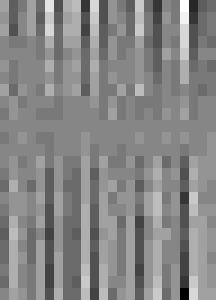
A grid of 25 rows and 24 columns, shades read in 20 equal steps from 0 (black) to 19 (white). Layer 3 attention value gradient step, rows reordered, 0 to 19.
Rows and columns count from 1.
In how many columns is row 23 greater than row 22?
6
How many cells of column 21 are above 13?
5
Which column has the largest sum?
2
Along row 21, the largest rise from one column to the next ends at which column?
22
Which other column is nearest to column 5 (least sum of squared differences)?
15
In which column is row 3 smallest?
10
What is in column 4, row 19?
9
